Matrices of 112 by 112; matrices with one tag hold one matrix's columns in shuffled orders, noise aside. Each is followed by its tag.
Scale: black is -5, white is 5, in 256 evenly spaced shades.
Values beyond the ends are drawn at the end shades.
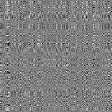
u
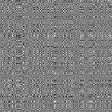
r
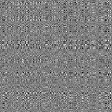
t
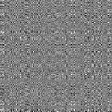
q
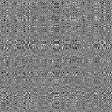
t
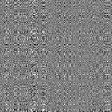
q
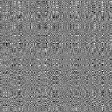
u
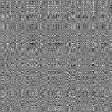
u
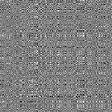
r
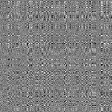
u
